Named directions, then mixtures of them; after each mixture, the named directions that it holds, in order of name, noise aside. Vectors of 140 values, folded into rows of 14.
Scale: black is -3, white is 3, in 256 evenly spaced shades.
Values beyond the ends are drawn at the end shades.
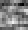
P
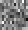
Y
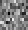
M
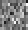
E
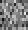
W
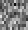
E, P, Y.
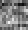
P.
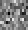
M.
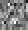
E, P, Y.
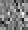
E, M, Y.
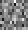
M, W, Y.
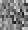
E, Y.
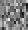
E, M.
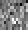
E, P.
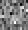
E, P, W.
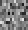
M.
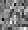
P, W, Y.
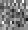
Y.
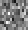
M.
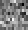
M, P.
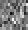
E.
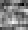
P.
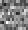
M, P.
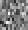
M.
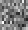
Y.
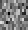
M.
